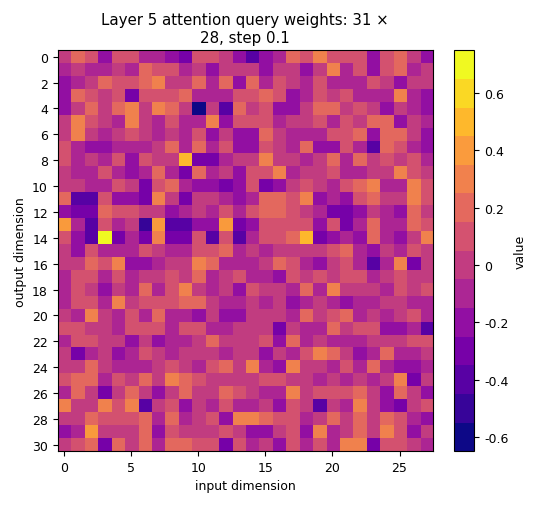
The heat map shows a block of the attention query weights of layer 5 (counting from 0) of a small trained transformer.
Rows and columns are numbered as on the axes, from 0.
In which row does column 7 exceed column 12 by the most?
4
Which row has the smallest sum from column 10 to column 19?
10
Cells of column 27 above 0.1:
1
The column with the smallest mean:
13
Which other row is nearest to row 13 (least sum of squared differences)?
11
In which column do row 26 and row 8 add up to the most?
9
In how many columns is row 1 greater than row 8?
11
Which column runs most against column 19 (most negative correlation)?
0
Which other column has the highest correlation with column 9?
6
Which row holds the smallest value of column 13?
14
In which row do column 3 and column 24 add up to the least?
26
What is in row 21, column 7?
0.1
